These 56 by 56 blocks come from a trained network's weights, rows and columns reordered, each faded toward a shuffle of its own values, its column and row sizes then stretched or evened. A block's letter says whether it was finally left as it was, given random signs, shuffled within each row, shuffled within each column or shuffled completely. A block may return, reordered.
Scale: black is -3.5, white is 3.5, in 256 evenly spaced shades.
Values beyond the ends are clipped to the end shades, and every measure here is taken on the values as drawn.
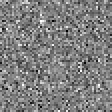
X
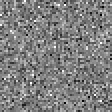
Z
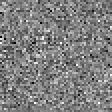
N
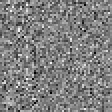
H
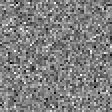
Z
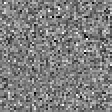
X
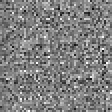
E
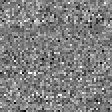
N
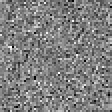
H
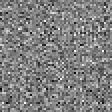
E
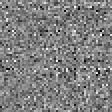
X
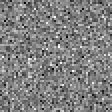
Z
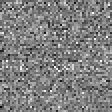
N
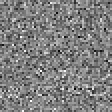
N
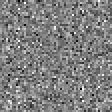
H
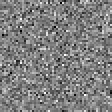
N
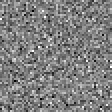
Z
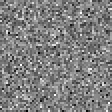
Z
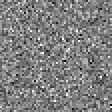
Z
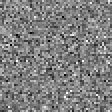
N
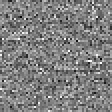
N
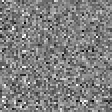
X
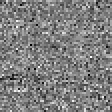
N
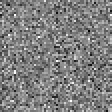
H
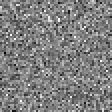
Z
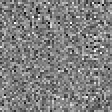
E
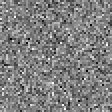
Z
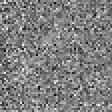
X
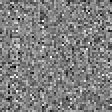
H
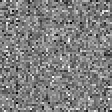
X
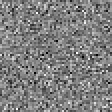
N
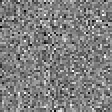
E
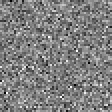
Z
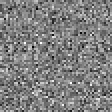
E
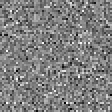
N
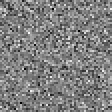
N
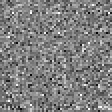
X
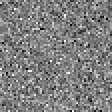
Z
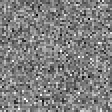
Z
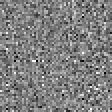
X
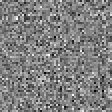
E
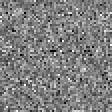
N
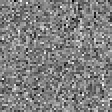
H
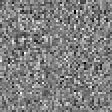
E
